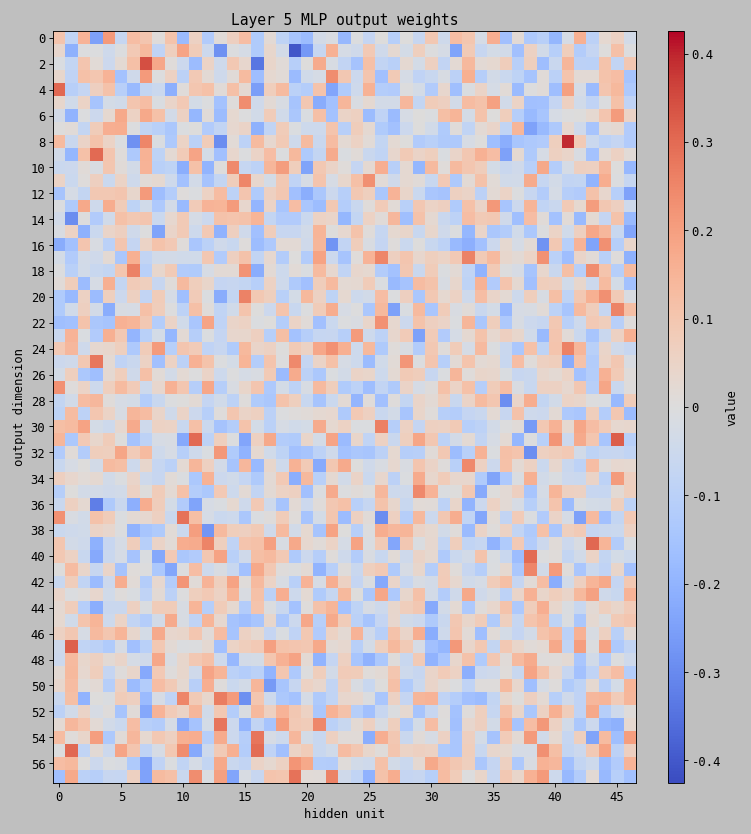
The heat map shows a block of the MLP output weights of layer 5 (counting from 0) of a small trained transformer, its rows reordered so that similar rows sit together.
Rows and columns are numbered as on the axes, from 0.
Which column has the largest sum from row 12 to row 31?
15
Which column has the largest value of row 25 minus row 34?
19
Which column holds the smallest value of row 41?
9
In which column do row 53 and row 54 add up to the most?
13
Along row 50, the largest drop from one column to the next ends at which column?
17
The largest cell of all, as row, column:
8, 41
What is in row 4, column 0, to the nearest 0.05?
0.3
